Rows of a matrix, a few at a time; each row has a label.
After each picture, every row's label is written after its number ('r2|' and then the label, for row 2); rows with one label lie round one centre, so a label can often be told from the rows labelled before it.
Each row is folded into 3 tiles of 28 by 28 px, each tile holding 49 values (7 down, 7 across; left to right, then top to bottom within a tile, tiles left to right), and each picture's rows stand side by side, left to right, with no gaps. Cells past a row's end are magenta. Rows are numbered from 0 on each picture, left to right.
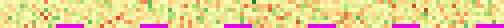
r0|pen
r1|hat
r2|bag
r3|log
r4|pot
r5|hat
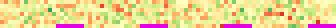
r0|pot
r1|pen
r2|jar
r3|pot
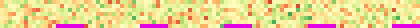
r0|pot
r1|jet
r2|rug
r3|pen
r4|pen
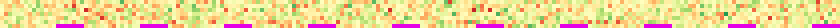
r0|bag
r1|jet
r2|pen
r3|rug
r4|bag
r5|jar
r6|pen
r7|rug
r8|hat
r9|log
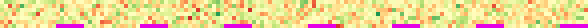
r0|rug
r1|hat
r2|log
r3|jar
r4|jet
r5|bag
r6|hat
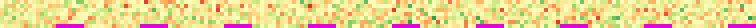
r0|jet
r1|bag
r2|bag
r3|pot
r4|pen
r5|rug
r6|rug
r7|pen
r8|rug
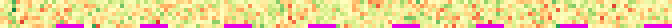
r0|rug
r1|rug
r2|jar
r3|jar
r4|bag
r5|jar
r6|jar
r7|log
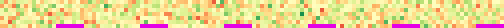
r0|log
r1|rug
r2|jar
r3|jet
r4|pen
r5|hat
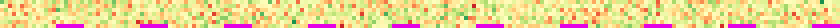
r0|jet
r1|pot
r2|pen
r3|jet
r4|bag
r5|rug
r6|pen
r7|pen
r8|jet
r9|jar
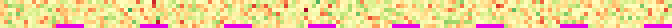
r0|pen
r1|pen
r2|pot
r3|jet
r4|rug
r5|bag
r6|rug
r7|log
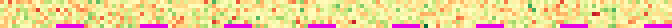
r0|pen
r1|jet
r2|log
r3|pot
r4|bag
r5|hat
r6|jar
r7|jar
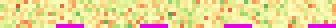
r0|hat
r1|pot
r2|jar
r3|rug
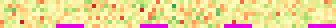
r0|hat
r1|log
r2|pot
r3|pen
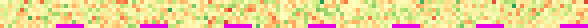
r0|hat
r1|hat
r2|pen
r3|hat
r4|bag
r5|log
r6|pot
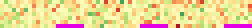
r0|pot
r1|jet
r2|bag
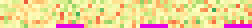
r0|hat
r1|log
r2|pen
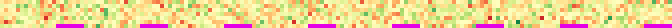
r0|pen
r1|pen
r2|pot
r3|hat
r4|hat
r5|rug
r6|hat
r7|pen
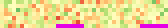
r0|pot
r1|jar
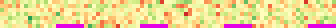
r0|pen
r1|hat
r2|hat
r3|bag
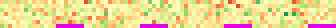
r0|pot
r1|jar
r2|bag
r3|pot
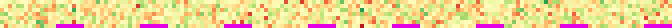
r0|jet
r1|jet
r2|pot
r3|bag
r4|pot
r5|rug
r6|jar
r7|jet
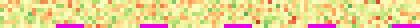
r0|pen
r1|jet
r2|jar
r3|pen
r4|rug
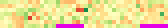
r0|log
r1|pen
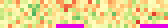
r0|bag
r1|jet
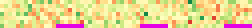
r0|jar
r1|jar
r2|pen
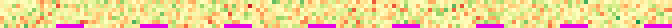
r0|hat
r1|pen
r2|hat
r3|pot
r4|rug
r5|jar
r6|log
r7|pen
